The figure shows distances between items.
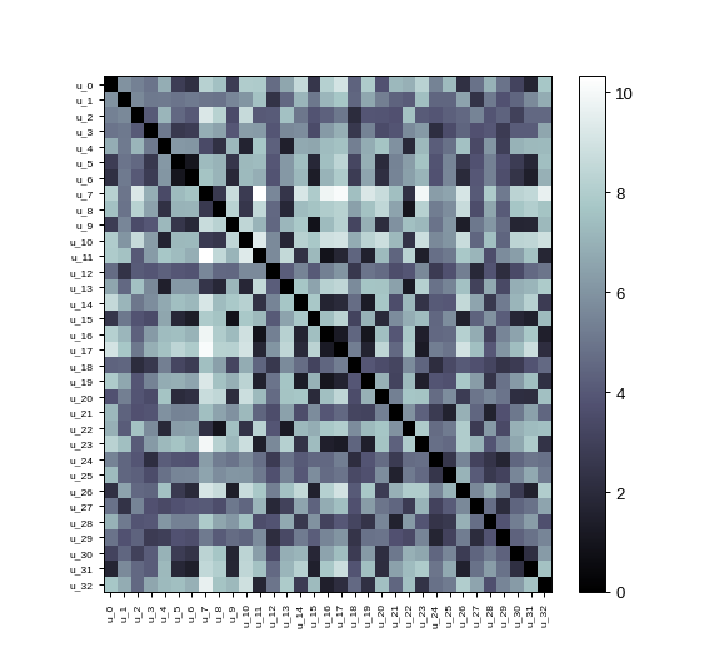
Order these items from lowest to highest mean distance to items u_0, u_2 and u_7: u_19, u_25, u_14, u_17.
u_25, u_19, u_14, u_17
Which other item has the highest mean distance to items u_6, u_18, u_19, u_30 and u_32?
u_7
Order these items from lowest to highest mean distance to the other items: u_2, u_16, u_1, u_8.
u_2, u_1, u_16, u_8
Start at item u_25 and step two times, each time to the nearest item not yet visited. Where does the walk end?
u_28
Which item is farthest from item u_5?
u_17
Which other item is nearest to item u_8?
u_22
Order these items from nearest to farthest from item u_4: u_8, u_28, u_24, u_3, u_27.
u_8, u_27, u_24, u_3, u_28
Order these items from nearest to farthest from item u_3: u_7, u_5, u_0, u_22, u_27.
u_5, u_27, u_0, u_22, u_7
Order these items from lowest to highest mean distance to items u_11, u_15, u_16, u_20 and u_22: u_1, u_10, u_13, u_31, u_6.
u_6, u_31, u_1, u_13, u_10
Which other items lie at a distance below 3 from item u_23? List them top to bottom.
u_11, u_14, u_16, u_17, u_19, u_32
